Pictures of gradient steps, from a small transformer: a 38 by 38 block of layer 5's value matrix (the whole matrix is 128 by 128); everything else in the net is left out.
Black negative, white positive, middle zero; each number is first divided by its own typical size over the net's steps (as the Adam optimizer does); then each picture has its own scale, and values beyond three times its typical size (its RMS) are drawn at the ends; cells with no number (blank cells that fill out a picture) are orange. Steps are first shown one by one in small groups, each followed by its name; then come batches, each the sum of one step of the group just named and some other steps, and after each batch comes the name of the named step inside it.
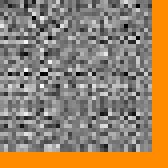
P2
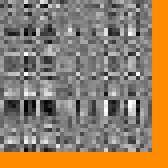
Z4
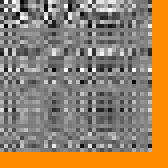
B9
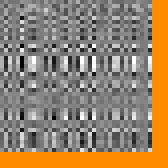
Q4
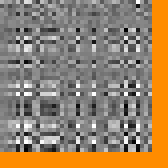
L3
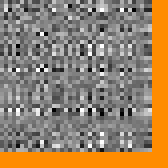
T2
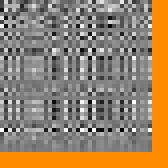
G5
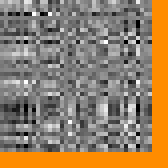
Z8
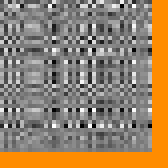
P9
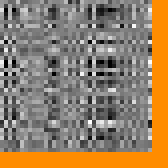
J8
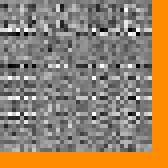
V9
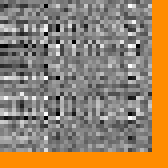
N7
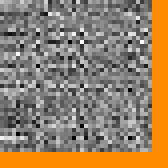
Z8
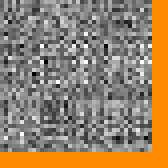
Q4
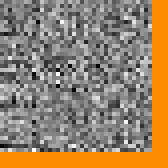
T2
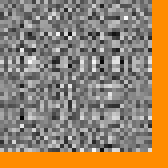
Q4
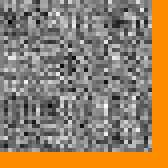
Z8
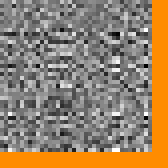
V9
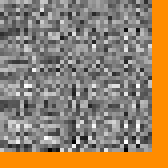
L3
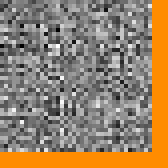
N7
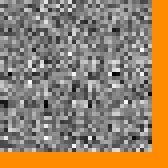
Q4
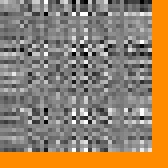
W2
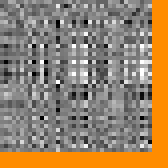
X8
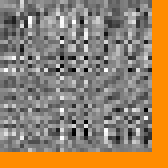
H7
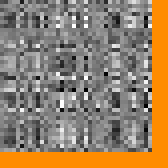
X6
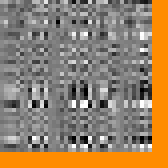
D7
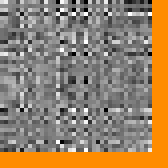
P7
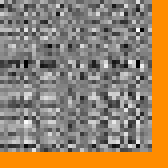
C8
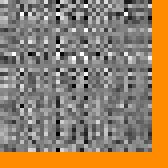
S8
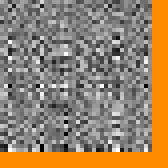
C8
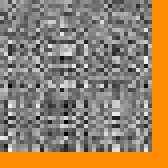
H7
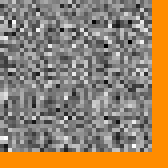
X8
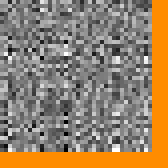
W2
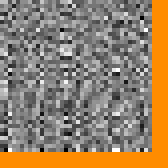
P7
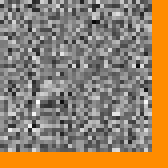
C8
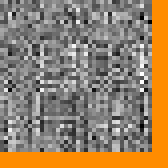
X8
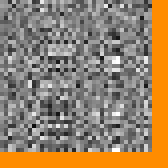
H7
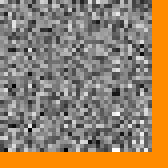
W2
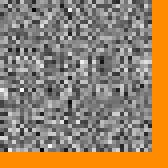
X8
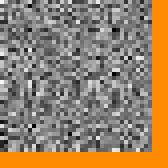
P7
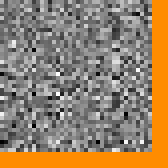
X6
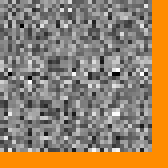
X8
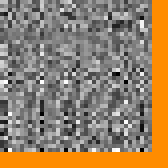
P7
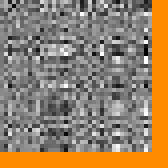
W2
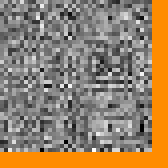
W2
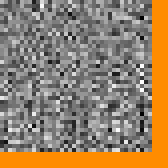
C8
